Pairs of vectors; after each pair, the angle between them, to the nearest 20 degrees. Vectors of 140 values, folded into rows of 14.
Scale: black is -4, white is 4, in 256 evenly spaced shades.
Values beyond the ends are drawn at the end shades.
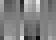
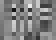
60 degrees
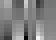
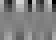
100 degrees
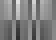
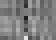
120 degrees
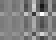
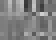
40 degrees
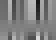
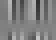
20 degrees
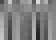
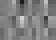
100 degrees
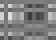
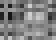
160 degrees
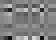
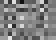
120 degrees
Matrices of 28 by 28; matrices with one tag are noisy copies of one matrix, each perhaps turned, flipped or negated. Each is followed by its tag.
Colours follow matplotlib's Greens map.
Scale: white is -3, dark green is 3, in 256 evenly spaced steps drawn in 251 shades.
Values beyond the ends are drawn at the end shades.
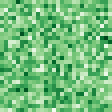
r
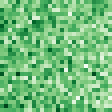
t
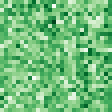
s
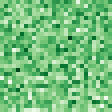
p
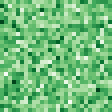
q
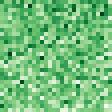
t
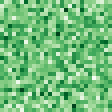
q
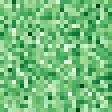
p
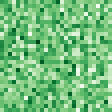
p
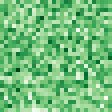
p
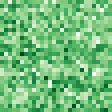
s
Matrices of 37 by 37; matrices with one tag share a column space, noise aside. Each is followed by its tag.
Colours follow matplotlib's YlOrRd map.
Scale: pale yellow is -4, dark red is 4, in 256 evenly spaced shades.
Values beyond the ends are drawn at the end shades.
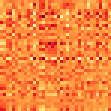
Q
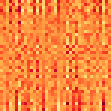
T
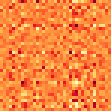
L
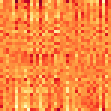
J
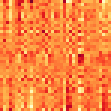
J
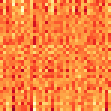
T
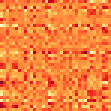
L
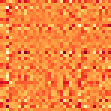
L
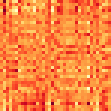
T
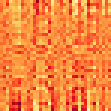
T
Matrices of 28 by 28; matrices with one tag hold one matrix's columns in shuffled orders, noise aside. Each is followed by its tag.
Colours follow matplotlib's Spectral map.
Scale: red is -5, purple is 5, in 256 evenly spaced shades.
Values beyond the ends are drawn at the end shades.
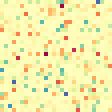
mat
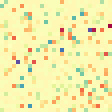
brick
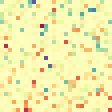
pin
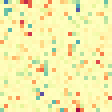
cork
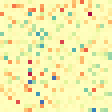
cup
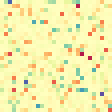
mat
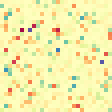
brick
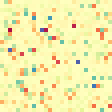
brick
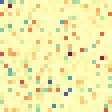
mat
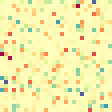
mat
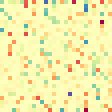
cork
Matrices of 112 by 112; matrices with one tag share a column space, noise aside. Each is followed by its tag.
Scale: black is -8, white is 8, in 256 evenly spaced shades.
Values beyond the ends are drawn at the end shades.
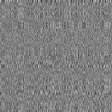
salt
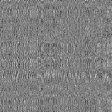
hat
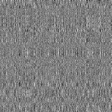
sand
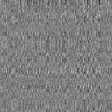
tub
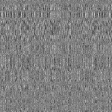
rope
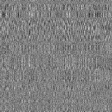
rope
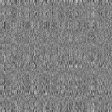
salt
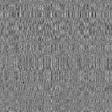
rope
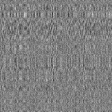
rope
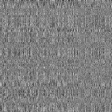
sand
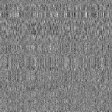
rope
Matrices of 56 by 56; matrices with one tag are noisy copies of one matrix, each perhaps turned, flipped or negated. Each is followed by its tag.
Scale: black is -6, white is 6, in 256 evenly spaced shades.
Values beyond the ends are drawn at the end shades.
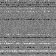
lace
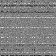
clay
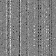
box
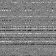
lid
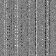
box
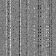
box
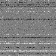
lace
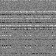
lid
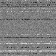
lace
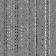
box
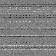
box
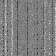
clay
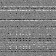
box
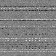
box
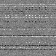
box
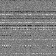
lid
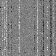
lace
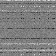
clay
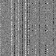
lid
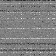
clay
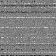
clay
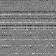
lid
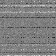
clay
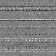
box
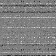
clay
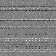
box
